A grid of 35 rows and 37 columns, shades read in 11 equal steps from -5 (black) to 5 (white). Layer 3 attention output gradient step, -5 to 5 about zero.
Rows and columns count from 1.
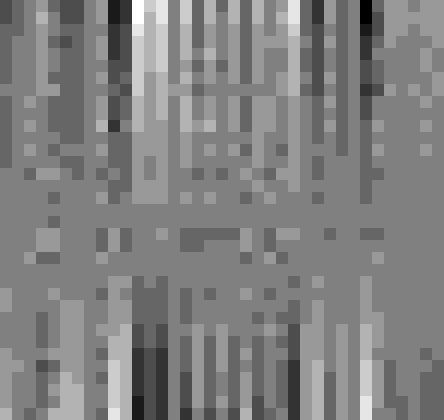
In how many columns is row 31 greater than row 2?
14
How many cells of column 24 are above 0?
8
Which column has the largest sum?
12
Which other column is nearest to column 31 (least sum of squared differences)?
10
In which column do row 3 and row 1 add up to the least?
31
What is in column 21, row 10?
-1
